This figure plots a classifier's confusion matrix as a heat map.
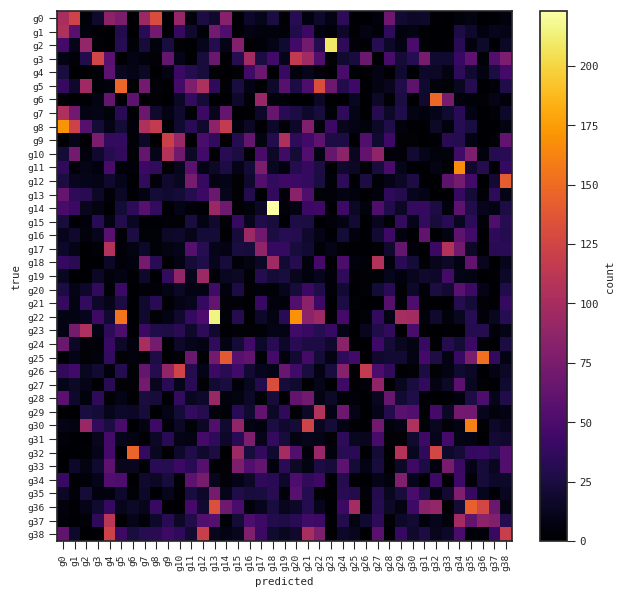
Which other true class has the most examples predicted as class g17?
g6
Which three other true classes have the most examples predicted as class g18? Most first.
g14, g27, g7
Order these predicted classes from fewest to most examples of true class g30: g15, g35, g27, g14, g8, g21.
g14, g8, g27, g15, g21, g35
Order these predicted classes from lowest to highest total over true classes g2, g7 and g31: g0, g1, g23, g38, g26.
g26, g38, g1, g0, g23
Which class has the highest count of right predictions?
g5
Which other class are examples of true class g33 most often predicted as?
g15
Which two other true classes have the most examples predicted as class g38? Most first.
g12, g3
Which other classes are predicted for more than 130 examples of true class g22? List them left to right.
g5, g13, g20
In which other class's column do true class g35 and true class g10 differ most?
g9
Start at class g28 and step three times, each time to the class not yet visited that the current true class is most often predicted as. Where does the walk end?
g34
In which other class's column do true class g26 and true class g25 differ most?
g36
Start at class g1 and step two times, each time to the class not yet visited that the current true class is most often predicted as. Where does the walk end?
g8
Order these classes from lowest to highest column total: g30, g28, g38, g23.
g23, g28, g30, g38
